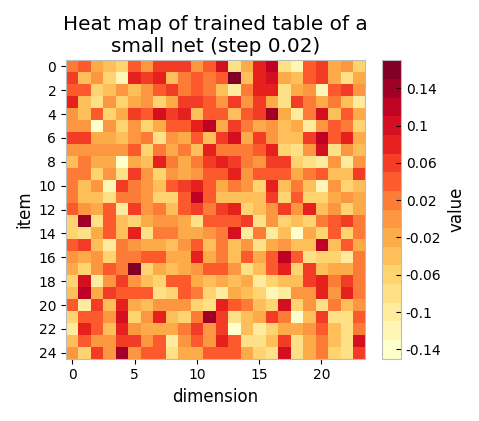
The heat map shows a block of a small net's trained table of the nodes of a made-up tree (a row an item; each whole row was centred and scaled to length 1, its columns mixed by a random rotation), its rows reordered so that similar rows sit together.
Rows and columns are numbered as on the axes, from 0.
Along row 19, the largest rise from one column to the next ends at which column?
1
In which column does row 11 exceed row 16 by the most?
22
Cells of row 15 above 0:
7
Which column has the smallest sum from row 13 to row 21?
18
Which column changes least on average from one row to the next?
9
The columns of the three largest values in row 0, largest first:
16, 12, 15
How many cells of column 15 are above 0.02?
8
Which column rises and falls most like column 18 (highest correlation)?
10
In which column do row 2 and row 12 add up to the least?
20
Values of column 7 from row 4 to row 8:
0.1 -0.02 -0.08 0.02 0.08
